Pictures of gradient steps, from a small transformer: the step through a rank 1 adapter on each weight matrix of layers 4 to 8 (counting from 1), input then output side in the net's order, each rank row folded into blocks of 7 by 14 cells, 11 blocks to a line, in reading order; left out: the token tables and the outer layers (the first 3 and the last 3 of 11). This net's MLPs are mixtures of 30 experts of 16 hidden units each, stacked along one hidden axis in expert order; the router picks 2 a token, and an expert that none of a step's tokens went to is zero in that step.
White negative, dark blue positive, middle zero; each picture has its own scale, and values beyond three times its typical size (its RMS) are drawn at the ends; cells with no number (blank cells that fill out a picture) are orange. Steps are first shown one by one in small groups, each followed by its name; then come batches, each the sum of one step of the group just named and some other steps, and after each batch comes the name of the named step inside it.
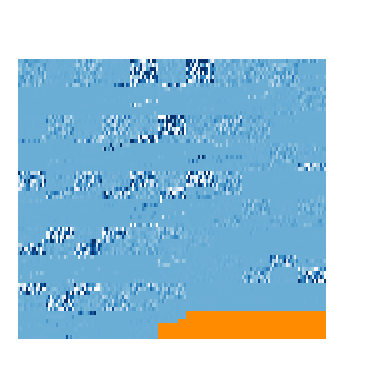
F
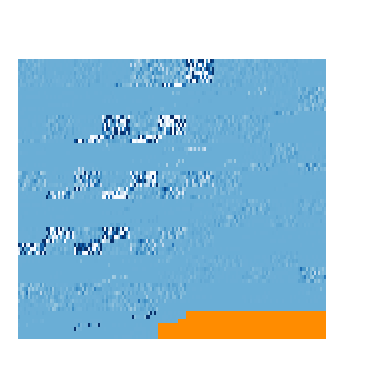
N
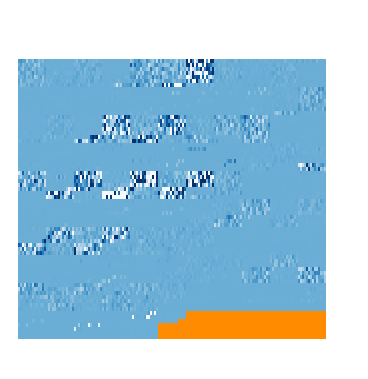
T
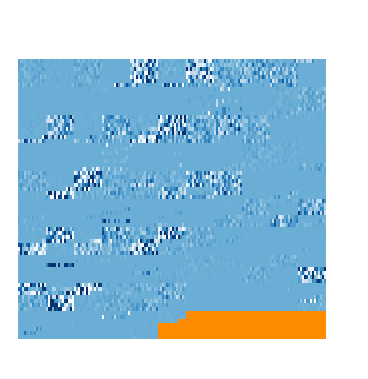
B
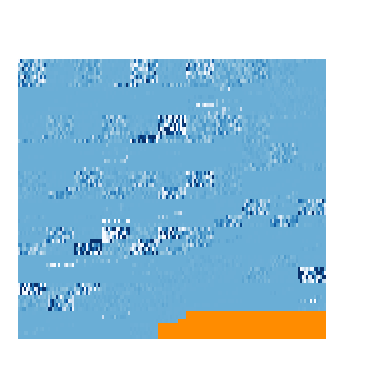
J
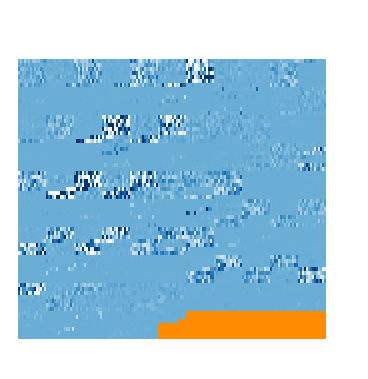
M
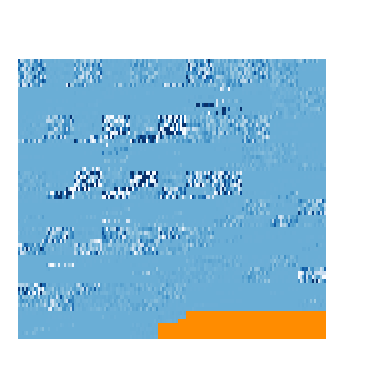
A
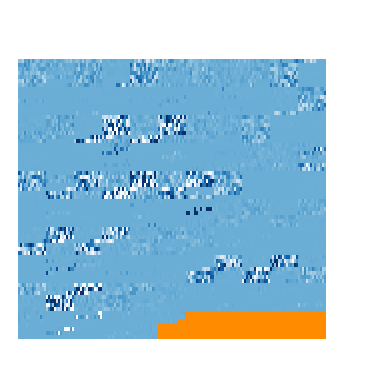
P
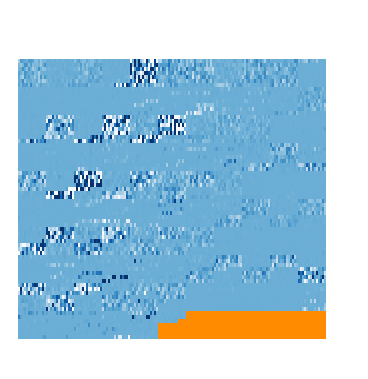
J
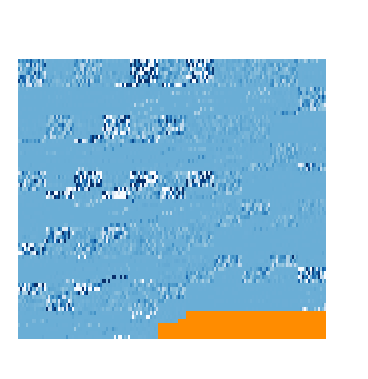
T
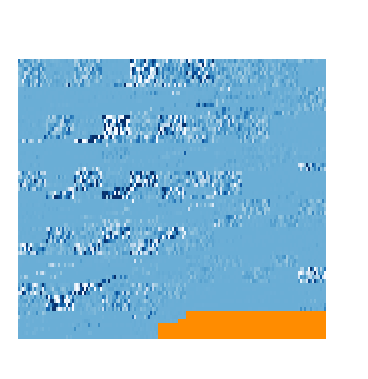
A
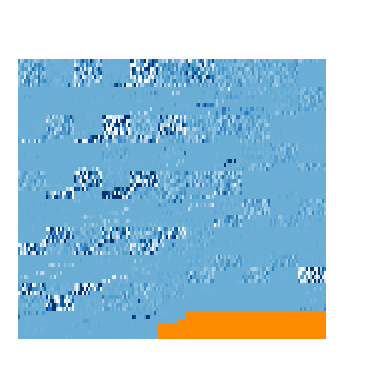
A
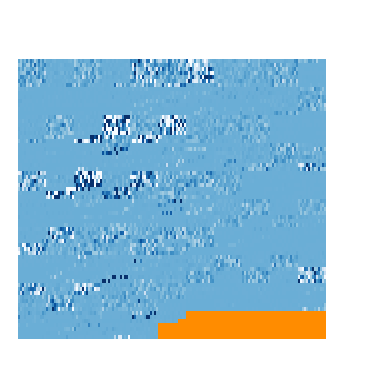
M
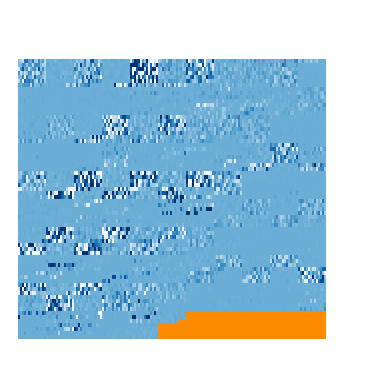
P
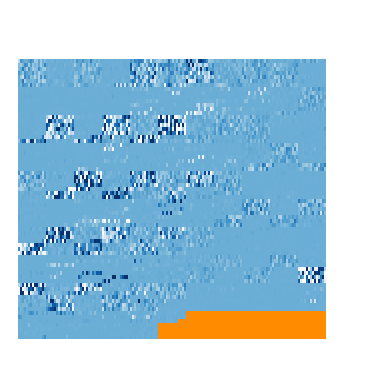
J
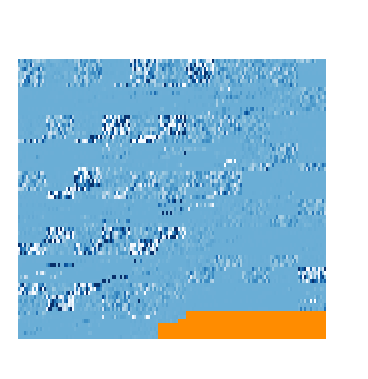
B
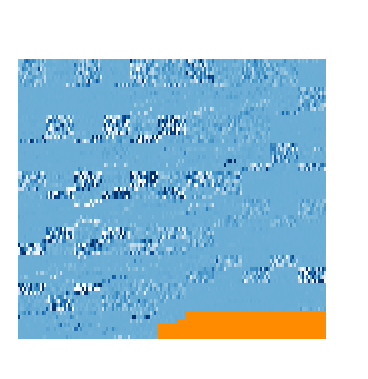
M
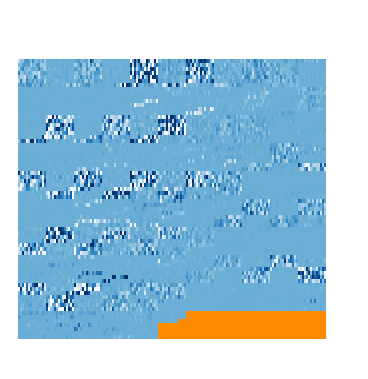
F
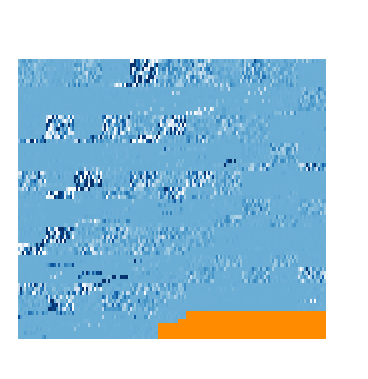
B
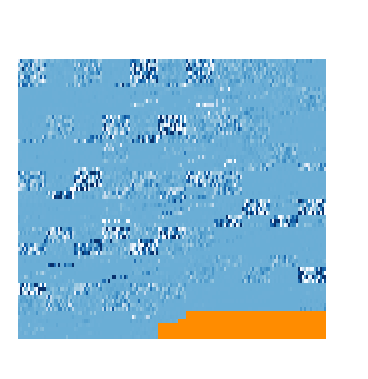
J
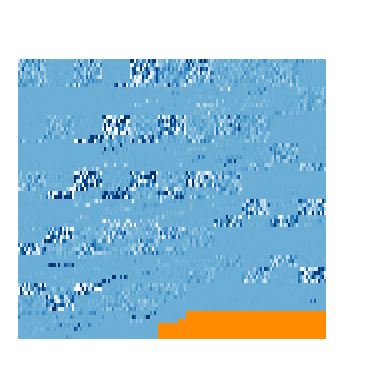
F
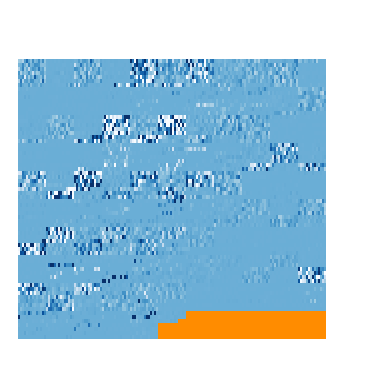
N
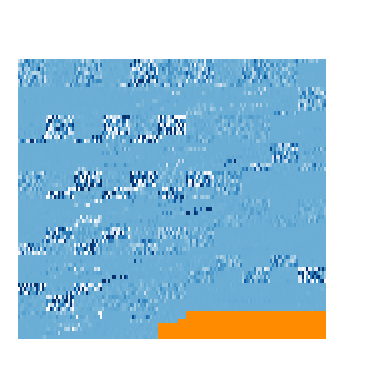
P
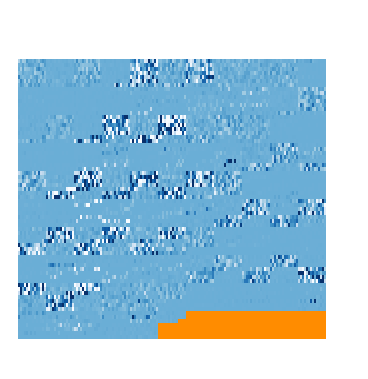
M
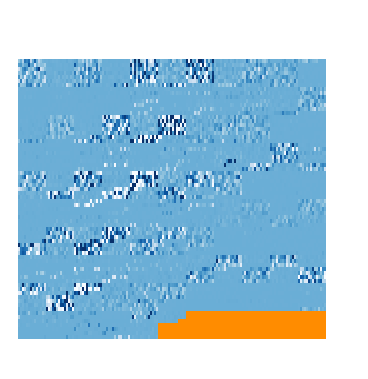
N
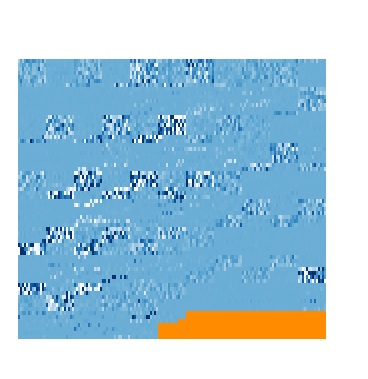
N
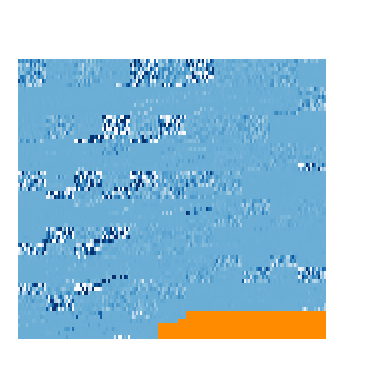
T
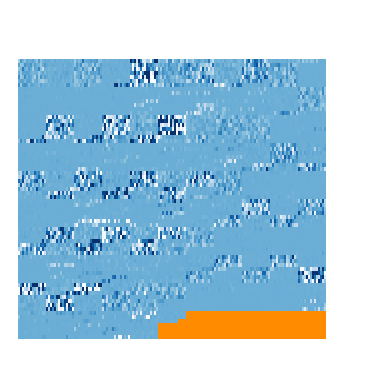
J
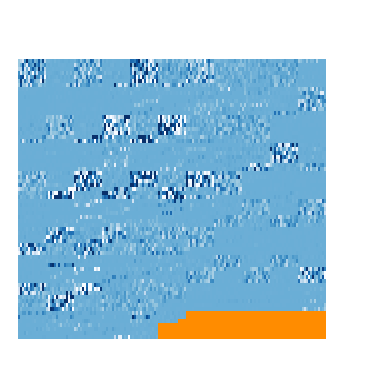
A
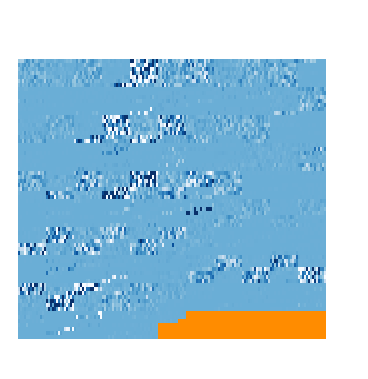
P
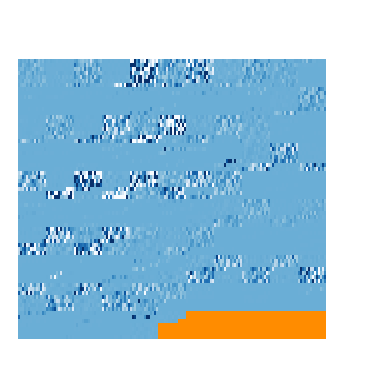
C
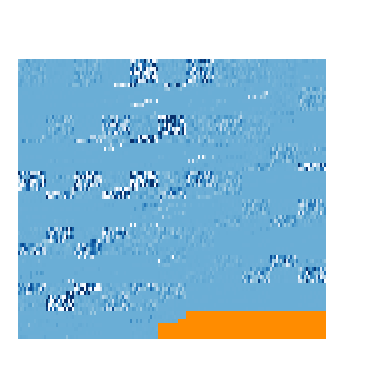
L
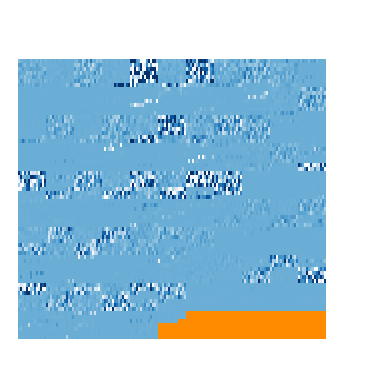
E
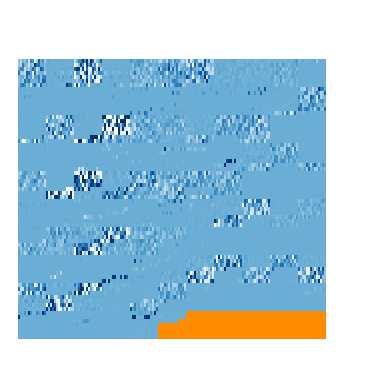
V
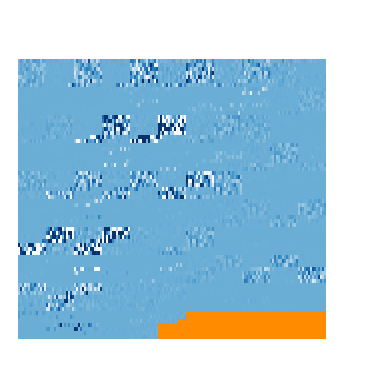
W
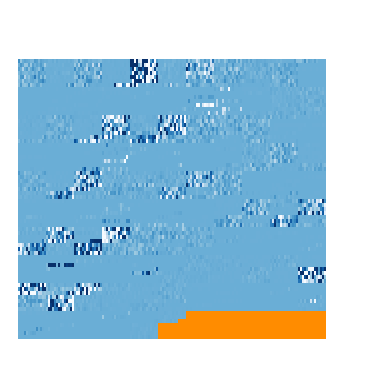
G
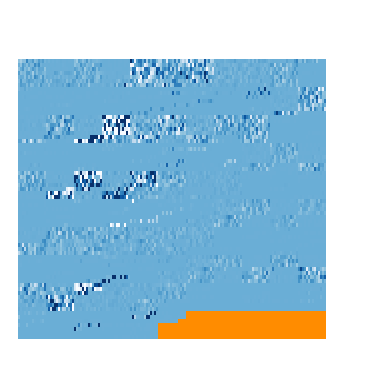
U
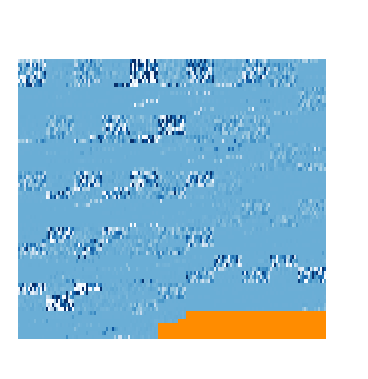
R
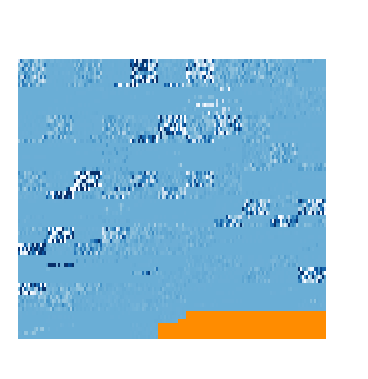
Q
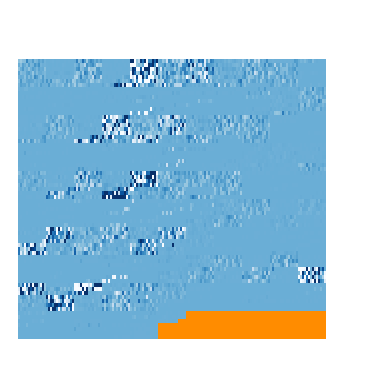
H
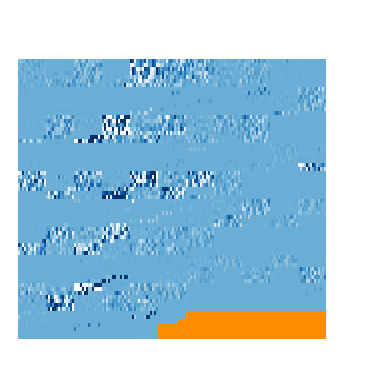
U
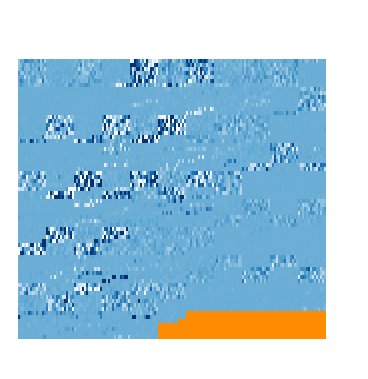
C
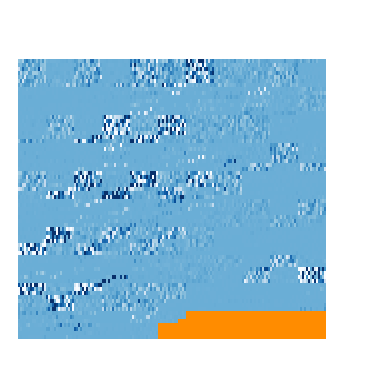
H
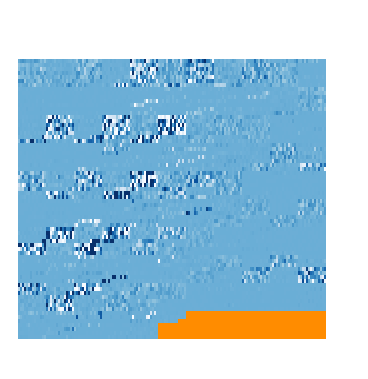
L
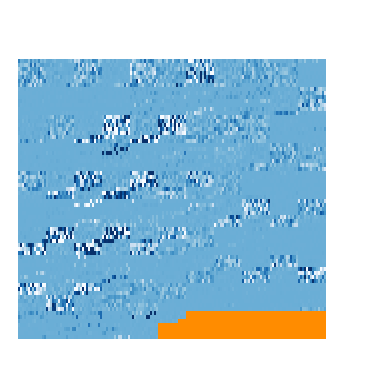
U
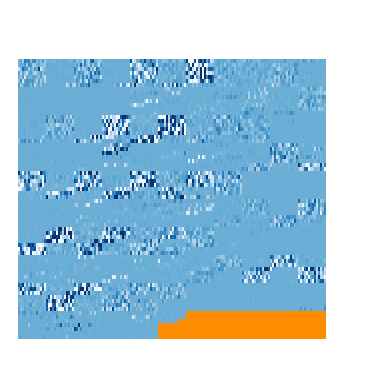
L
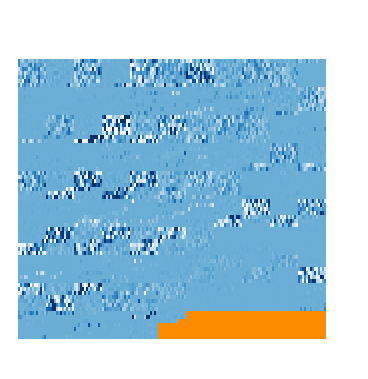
U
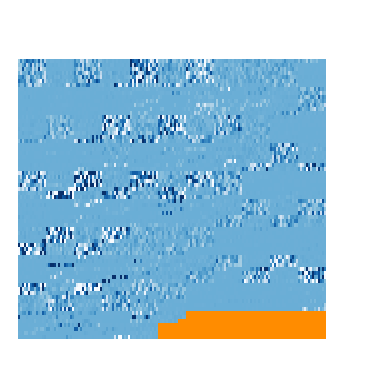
Q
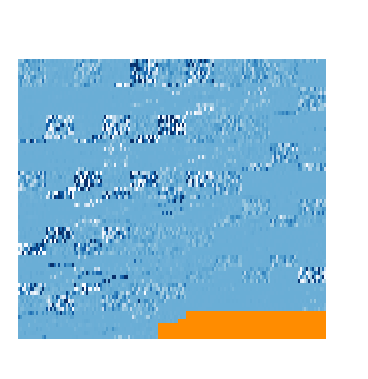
G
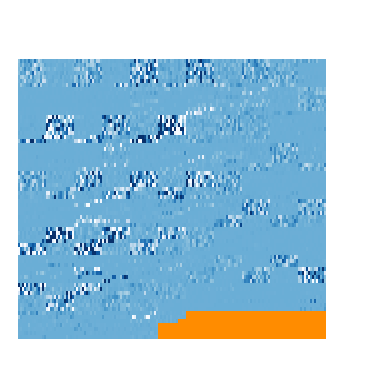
W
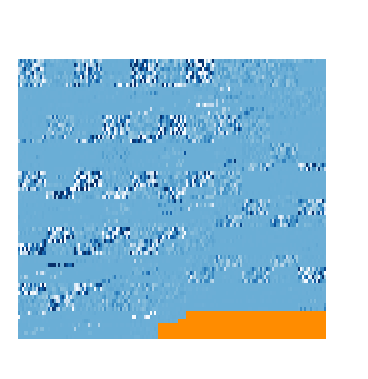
Q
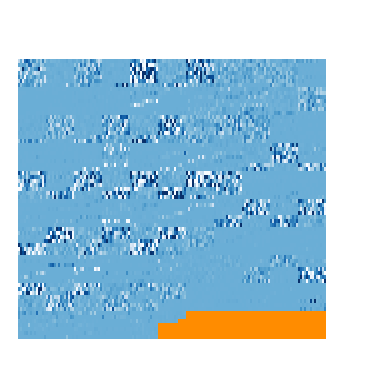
E
